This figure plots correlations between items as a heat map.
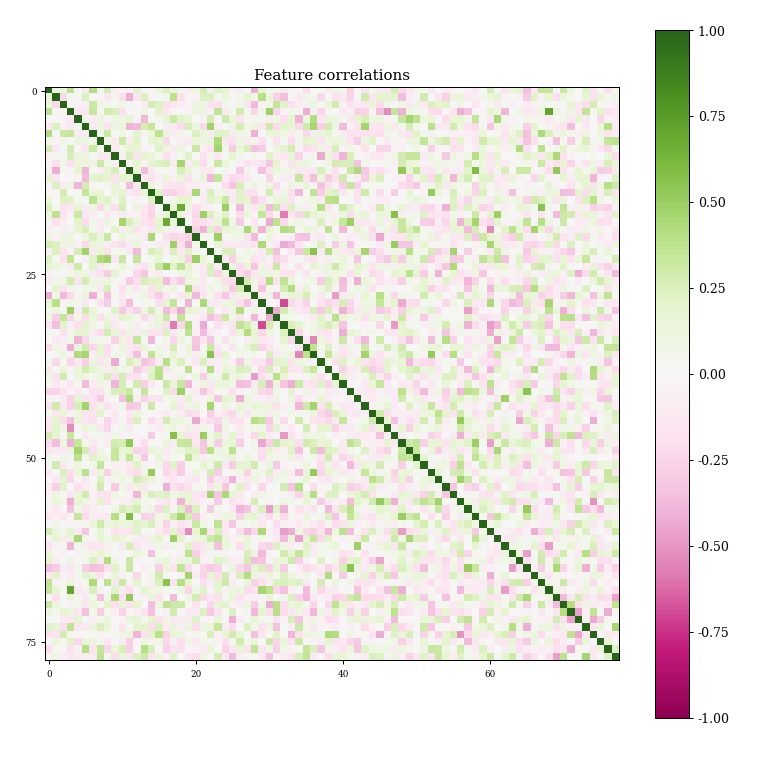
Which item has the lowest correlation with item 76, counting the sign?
71
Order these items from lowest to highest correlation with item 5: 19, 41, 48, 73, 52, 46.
73, 41, 48, 46, 19, 52
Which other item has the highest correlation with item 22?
36
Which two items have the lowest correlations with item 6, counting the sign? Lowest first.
28, 65
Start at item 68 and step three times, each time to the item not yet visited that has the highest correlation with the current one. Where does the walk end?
26
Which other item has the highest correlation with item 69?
11
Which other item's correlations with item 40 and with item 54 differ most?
16
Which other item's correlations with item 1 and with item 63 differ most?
29
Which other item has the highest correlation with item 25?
49
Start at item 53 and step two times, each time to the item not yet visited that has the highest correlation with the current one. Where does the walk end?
45
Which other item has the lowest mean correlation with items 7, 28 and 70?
69
